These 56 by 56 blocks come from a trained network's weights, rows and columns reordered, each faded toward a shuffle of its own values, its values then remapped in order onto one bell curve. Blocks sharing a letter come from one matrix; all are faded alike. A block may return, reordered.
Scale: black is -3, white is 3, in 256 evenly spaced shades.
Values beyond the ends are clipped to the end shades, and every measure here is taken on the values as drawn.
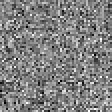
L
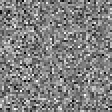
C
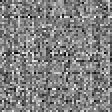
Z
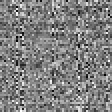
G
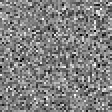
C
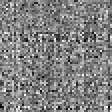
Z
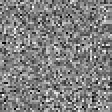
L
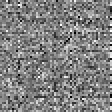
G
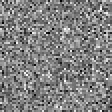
C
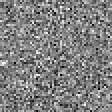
C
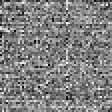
G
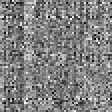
Z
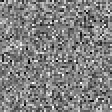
C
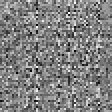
G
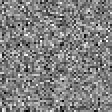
C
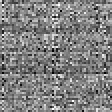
G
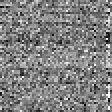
G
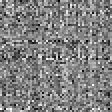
Z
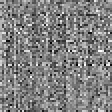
Z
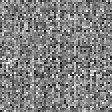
Z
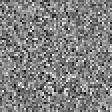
C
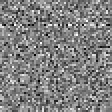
L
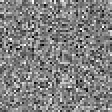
L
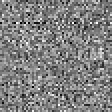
L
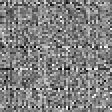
Z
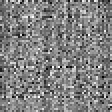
Z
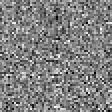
C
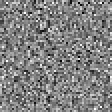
C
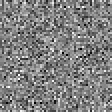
L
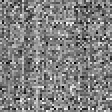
Z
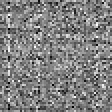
G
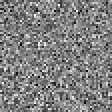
C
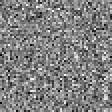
L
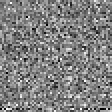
L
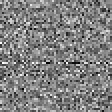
L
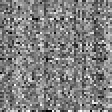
Z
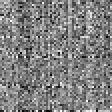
Z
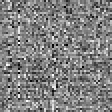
G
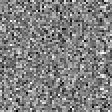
C
